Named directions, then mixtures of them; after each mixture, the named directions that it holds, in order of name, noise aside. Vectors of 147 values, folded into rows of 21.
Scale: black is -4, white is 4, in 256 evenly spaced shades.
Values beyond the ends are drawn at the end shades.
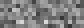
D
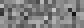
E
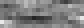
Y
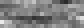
Y.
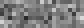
E, Y.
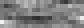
Y.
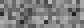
D, E.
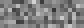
D, E.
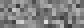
D.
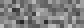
D.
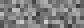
D.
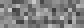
D, E.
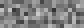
D, E.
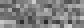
D, Y.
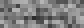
D, Y.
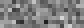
D.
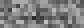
D, Y.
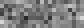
E, Y.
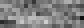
D, Y.
